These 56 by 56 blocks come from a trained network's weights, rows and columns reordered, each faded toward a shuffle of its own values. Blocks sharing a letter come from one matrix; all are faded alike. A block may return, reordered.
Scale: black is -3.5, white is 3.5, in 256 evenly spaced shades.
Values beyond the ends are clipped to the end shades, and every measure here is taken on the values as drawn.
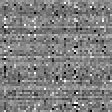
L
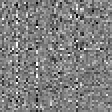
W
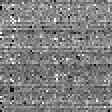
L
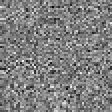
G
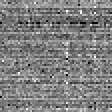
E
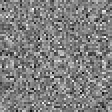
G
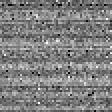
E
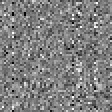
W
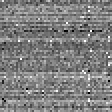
E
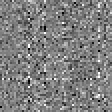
W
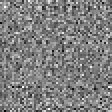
G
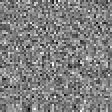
G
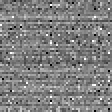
L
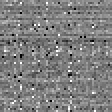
L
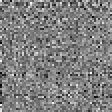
G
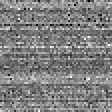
E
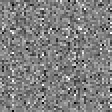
W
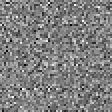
G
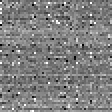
L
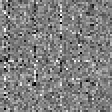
W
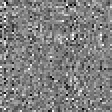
W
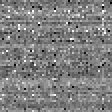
L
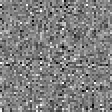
W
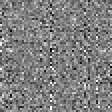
W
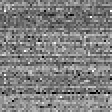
E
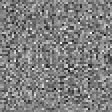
G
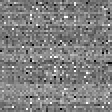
L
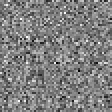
G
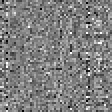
W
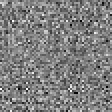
G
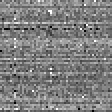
E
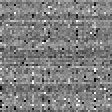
L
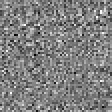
G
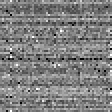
E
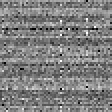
E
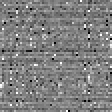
L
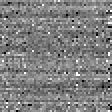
L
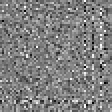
W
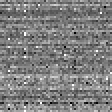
E
